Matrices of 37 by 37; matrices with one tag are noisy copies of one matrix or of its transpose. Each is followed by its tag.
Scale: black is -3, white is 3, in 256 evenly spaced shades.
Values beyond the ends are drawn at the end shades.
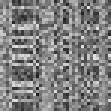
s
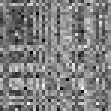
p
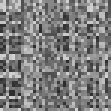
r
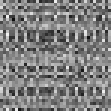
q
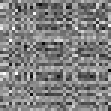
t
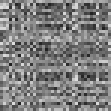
t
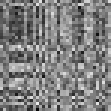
p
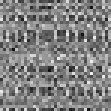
q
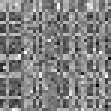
r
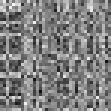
r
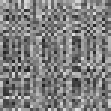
t
